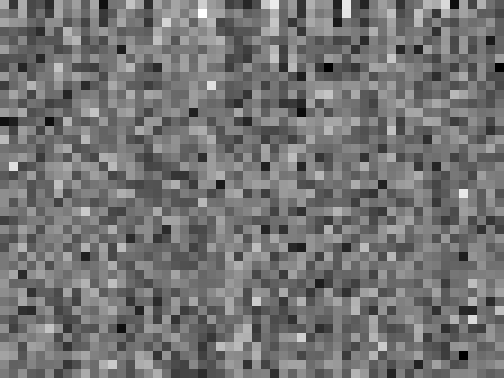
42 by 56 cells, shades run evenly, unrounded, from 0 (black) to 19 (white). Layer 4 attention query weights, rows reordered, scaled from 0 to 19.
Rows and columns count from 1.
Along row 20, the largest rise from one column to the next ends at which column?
54
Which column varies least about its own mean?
46
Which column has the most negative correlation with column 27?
44
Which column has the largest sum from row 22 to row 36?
26
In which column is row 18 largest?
33
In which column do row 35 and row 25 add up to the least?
53
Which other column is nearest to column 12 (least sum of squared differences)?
38
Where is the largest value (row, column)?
2, 23
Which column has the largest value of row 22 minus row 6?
14
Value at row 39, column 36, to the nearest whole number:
10
